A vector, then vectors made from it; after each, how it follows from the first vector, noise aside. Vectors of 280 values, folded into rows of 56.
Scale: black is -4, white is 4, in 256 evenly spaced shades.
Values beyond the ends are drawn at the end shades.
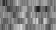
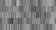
wrapped around, shrunk.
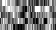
negated, scaled up.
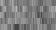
wrapped around, shrunk.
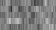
reversed, negated, shrunk.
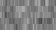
wrapped around, shrunk.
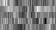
negated.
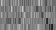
reversed, partly zeroed.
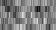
copied.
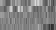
reversed, partly zeroed.
